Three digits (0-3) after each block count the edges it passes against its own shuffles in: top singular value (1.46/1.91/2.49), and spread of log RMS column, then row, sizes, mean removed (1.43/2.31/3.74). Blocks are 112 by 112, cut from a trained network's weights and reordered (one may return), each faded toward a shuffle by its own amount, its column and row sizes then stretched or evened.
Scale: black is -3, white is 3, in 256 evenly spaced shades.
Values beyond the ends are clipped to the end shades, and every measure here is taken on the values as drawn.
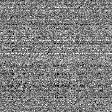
2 1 2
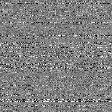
1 0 3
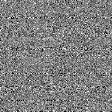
1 1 2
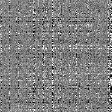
2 3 1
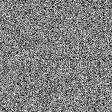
0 0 0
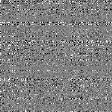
1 2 3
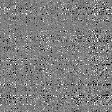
2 2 2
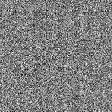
1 0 0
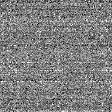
1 1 1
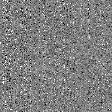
0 2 0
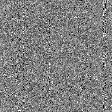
0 2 0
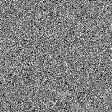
1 0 0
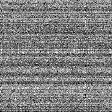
3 1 1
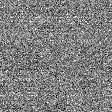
0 0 1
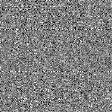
1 1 2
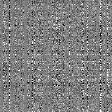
1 3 1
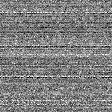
3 0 2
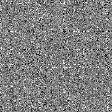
1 2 1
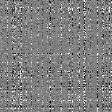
1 3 2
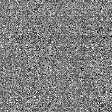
0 2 1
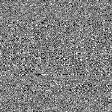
1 0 2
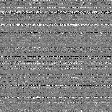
2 1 3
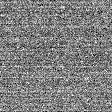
1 0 0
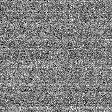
1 1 0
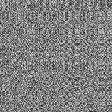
3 0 0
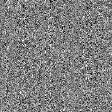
0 2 0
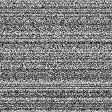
3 0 1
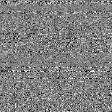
0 1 3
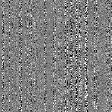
1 3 0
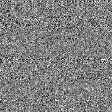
1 0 2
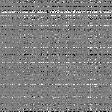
3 2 3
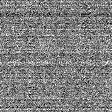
2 1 1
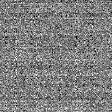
1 2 0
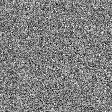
0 0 0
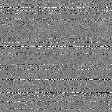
2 0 3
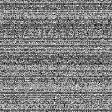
3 1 0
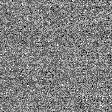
0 1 0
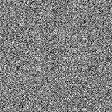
2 0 0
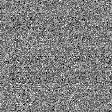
0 1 1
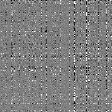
1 3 2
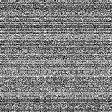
3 1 1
